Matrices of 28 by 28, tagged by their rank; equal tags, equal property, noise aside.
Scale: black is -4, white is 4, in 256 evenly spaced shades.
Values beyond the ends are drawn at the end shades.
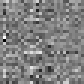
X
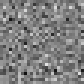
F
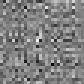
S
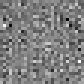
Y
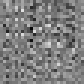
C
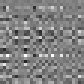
C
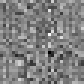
X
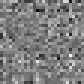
S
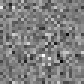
Y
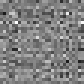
C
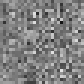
S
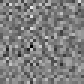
S
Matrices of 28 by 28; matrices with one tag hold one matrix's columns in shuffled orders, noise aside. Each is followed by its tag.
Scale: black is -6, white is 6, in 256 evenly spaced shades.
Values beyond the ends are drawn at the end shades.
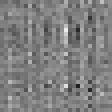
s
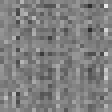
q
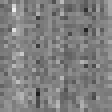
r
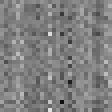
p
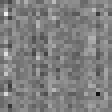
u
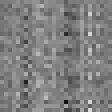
p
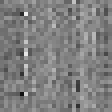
u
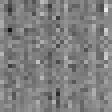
r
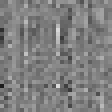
s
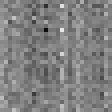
q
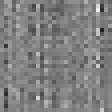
r
